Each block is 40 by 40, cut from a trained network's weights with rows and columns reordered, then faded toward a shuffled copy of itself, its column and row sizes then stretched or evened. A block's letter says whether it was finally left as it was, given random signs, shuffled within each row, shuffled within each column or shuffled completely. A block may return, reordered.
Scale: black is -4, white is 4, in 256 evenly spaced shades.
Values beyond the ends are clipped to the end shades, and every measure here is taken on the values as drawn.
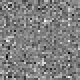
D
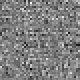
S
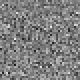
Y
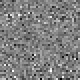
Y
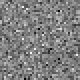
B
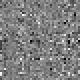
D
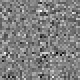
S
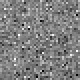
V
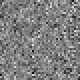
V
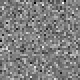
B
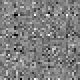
D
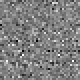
Y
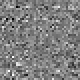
S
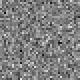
V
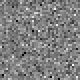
B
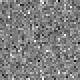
B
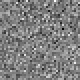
B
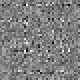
S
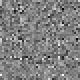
D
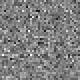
Y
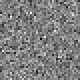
B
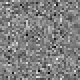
V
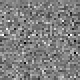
Y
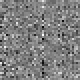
D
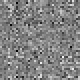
D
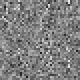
V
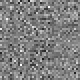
S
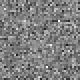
Y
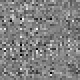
D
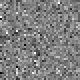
V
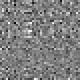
S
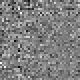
D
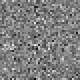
D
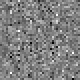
V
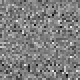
Y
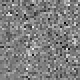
D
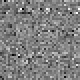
Y
